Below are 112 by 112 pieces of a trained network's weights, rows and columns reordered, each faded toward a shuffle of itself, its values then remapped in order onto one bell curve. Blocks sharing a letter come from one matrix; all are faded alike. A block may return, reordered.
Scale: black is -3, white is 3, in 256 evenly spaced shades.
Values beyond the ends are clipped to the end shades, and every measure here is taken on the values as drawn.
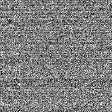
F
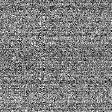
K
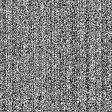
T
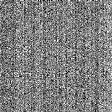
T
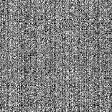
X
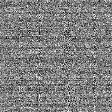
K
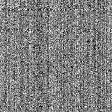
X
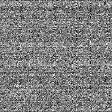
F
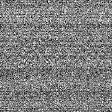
K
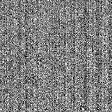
T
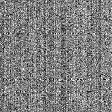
X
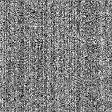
X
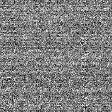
F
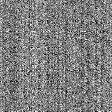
T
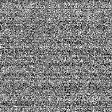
K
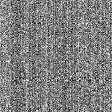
X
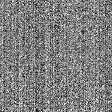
T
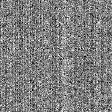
T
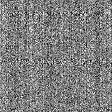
T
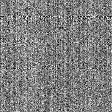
X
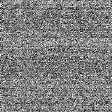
F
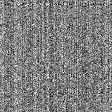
X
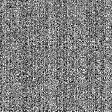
X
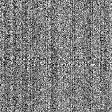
X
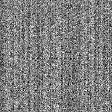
X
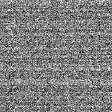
F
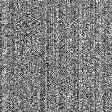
T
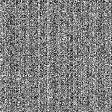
X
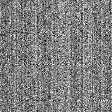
X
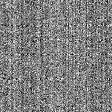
T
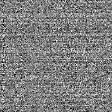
F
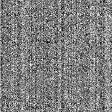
X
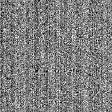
T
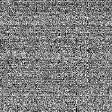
F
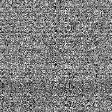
F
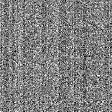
T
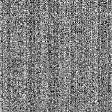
X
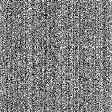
X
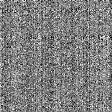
T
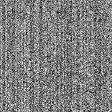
T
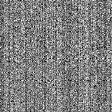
X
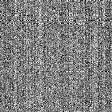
X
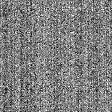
T
